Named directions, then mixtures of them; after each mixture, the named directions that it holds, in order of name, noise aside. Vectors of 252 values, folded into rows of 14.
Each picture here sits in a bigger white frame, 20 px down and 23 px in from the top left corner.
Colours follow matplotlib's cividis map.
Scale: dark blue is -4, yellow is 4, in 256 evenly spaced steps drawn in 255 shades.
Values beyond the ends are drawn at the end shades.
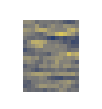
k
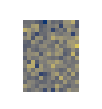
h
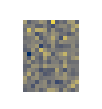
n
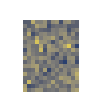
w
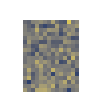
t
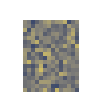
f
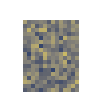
n, t.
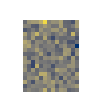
h.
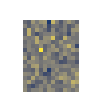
n, w.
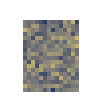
h.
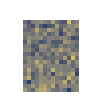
t.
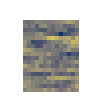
k.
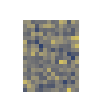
k, t, w.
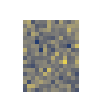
w.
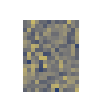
f.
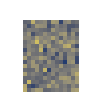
w.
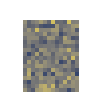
n, t.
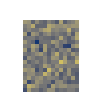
f, w.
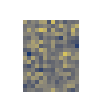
h, k, n.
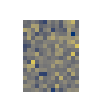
h.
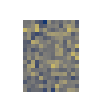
h, k.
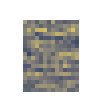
k, n.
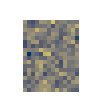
f, n, t.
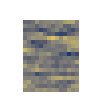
k.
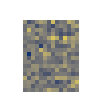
k, n.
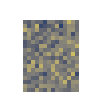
h, t.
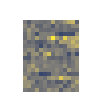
h, k, n.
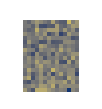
t.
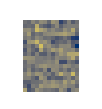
k, t, w.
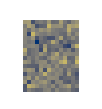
w.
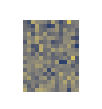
t, w.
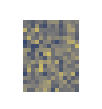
f, h, t.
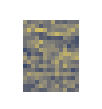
k, n.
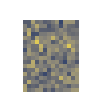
h, w.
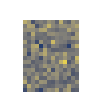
n, t, w.
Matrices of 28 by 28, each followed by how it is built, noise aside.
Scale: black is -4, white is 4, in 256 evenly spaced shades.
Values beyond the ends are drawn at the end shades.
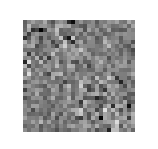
block diagonal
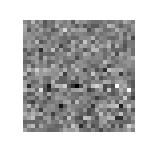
uneven rows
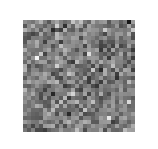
Hankel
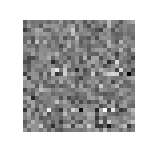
uneven rows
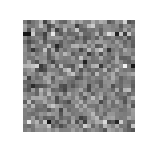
uneven rows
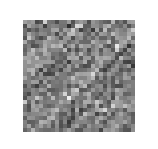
Hankel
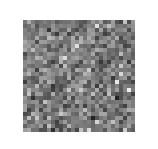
Hankel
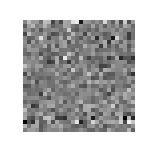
uneven rows
